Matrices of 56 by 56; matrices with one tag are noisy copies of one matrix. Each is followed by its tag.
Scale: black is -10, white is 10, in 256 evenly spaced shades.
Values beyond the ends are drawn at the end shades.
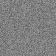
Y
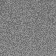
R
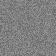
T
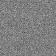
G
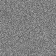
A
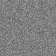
Y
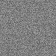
G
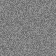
T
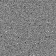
G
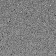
R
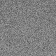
R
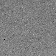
R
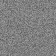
G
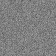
Y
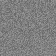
Y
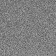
R
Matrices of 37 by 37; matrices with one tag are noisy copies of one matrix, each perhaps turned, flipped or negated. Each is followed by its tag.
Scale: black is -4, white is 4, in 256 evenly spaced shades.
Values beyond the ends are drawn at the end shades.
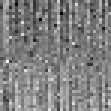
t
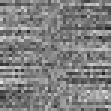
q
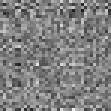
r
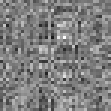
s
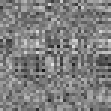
s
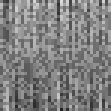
t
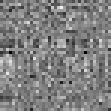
s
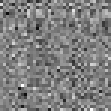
r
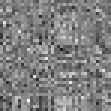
s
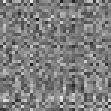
r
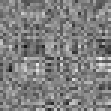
s
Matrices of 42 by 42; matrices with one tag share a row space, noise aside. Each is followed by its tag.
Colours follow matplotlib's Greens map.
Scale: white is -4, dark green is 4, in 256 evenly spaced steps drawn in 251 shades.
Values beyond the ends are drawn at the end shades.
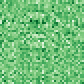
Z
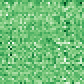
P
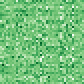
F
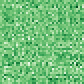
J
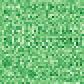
J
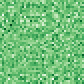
Z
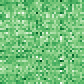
F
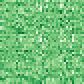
F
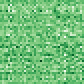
P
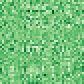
Z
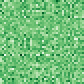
Z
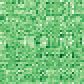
F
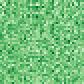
Z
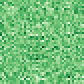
Z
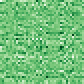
F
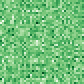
Z
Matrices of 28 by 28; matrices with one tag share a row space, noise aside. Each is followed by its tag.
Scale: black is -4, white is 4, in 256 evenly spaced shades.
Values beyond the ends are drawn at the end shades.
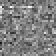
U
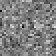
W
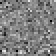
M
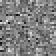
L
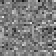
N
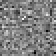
W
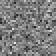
U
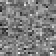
L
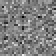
N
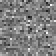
M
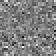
N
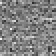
U
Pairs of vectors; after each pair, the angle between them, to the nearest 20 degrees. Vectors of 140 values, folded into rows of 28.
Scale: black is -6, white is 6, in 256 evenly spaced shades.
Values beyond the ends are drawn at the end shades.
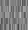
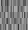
60 degrees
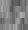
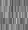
60 degrees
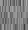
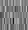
100 degrees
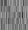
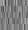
80 degrees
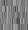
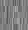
140 degrees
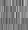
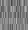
120 degrees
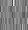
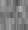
100 degrees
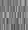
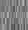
40 degrees
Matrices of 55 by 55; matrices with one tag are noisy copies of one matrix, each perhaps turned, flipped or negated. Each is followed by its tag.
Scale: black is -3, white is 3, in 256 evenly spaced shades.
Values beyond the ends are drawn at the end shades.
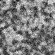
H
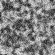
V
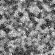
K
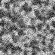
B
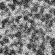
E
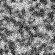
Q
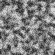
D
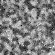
K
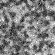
H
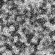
K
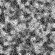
B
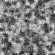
B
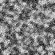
E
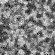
K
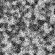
B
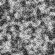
V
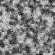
Q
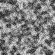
E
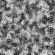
D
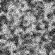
V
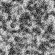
V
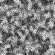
D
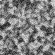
K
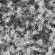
H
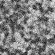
H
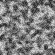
D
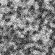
H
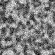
D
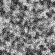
E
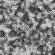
K
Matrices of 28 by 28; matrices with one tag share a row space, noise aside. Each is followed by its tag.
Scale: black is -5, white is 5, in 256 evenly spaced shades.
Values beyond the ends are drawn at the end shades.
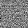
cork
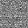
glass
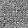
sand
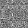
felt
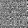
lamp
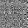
lamp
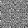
cork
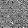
felt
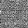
cork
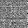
lamp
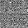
lamp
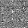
felt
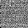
cork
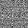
felt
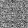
felt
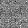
glass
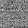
felt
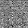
felt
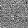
cork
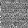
cork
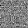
cork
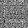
sand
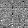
felt
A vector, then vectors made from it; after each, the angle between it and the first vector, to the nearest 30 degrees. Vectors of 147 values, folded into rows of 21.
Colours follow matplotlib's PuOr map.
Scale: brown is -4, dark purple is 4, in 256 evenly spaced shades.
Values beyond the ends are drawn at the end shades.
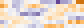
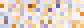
90 degrees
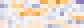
150 degrees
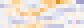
150 degrees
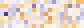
90 degrees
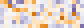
90 degrees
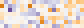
60 degrees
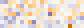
90 degrees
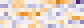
150 degrees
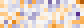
60 degrees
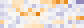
150 degrees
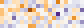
120 degrees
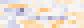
90 degrees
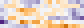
90 degrees
